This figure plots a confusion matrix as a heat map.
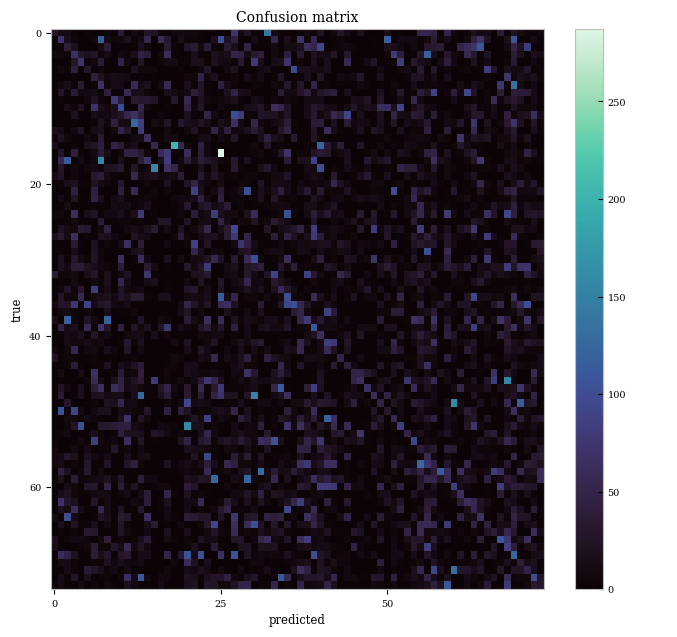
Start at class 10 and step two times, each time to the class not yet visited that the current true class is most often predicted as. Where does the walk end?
20
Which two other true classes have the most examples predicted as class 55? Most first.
57, 26
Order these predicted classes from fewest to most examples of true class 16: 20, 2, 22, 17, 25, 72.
2, 72, 22, 20, 17, 25
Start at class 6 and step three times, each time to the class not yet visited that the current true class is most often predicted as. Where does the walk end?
23
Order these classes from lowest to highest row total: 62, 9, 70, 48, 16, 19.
70, 19, 9, 62, 48, 16
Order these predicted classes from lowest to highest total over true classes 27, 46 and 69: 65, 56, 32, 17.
32, 17, 56, 65
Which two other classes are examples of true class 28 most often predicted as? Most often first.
21, 11
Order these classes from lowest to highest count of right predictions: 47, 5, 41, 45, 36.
5, 45, 47, 41, 36
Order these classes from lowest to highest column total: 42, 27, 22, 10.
42, 22, 10, 27
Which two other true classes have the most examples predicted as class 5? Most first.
36, 39
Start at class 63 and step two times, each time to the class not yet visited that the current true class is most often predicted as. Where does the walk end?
25
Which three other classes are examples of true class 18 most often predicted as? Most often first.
15, 40, 17
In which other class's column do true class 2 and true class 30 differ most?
64
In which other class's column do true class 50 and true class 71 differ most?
60
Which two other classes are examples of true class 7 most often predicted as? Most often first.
69, 67
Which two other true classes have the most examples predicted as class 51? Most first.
21, 3
